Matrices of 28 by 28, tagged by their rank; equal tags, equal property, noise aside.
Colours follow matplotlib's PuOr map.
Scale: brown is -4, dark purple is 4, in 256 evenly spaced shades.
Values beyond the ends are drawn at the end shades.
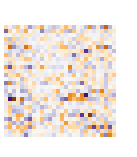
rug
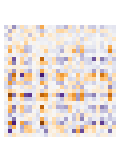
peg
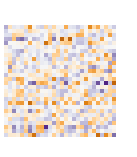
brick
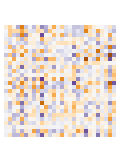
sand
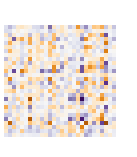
brick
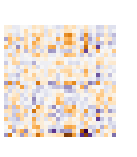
sand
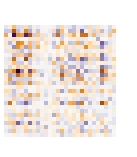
peg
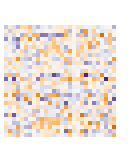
rug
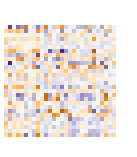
brick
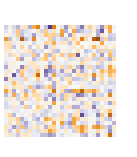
rug
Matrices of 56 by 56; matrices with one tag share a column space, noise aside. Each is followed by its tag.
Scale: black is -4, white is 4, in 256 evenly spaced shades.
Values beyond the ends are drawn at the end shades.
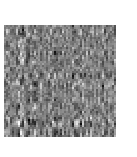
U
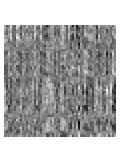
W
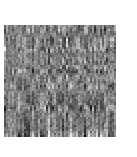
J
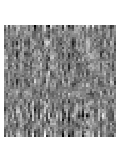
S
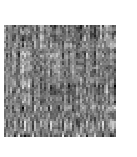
W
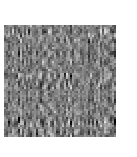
U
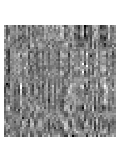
W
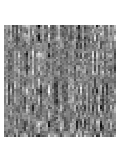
W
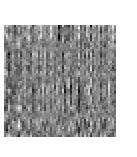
W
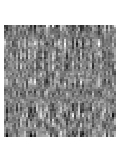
S
